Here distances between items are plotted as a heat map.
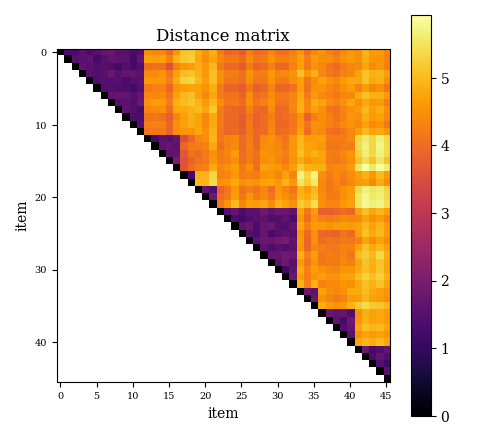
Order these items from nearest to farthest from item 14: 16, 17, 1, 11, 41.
16, 17, 11, 1, 41
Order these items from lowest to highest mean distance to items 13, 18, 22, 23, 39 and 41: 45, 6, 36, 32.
32, 36, 45, 6
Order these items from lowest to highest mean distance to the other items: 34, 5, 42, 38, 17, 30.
5, 30, 38, 34, 17, 42
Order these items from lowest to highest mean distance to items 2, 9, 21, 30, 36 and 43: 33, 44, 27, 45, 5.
5, 27, 45, 44, 33
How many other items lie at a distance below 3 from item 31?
10
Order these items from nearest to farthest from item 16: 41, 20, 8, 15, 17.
15, 17, 20, 8, 41
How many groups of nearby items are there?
8
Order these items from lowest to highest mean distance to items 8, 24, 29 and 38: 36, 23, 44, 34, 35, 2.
23, 2, 36, 34, 35, 44
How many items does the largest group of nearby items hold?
12
